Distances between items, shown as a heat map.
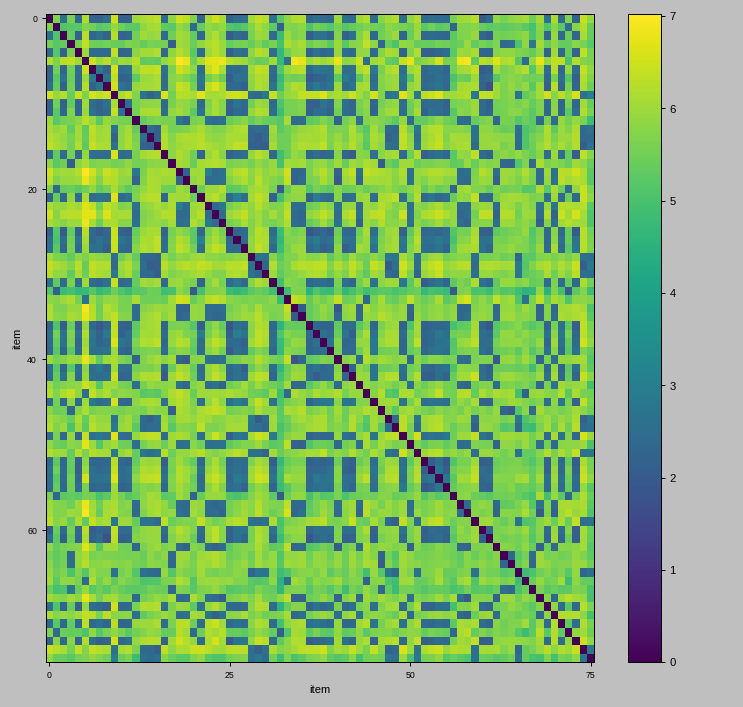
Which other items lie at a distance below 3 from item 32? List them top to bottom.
1, 20, 56, 72
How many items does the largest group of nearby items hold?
31
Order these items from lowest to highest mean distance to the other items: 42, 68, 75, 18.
42, 75, 68, 18
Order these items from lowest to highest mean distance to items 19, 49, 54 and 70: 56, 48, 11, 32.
11, 32, 56, 48
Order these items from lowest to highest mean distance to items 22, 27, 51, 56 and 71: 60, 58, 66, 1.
60, 1, 58, 66
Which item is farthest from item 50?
5
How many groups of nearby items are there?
6
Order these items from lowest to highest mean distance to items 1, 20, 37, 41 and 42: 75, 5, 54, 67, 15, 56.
54, 56, 67, 75, 5, 15
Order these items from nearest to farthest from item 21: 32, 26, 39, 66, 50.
39, 26, 32, 50, 66
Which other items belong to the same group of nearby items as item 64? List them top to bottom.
3, 17, 46, 63, 67
